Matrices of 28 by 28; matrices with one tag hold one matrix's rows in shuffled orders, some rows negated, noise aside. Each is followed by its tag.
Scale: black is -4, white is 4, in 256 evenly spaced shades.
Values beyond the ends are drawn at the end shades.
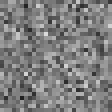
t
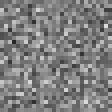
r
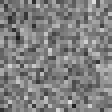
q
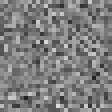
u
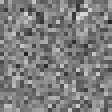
t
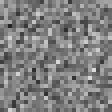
q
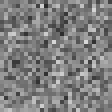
u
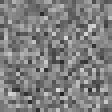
u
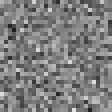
q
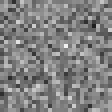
q
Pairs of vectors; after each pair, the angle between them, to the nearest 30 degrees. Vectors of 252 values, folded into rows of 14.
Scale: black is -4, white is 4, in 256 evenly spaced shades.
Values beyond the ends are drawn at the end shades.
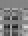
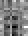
30 degrees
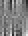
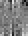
30 degrees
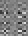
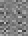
30 degrees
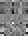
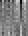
90 degrees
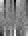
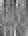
30 degrees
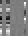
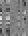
150 degrees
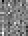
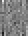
150 degrees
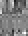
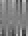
90 degrees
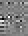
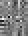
150 degrees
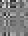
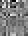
30 degrees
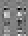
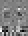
120 degrees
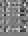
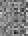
60 degrees
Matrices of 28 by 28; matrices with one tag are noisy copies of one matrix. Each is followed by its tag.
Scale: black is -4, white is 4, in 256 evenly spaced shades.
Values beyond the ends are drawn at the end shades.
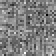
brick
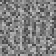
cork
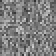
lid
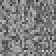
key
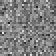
lid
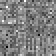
brick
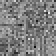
brick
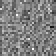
lid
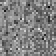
key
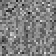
cork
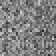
key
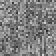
brick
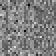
key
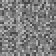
lid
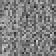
lid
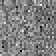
key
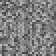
cork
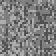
key
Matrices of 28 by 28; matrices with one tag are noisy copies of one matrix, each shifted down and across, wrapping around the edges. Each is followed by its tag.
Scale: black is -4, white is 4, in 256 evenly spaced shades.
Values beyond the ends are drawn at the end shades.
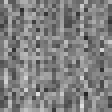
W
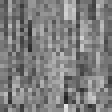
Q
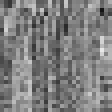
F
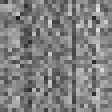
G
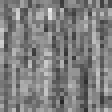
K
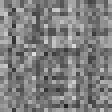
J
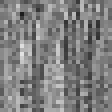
F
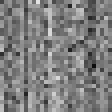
G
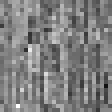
Q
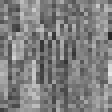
F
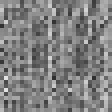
W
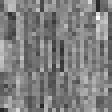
Q
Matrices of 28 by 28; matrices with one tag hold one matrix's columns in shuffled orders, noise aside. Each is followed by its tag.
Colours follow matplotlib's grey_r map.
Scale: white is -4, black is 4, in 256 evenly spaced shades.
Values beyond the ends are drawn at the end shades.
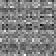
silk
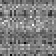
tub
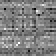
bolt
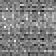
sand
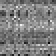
tub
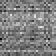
sand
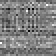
bolt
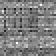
bolt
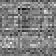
bolt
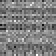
silk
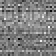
sand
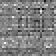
bolt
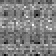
tub
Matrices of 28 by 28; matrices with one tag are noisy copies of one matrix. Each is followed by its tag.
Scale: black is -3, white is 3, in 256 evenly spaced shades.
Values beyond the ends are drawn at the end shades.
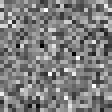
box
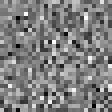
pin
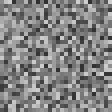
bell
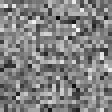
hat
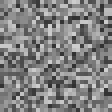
hat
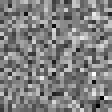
box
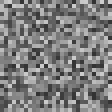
bell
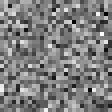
box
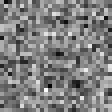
hat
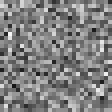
box
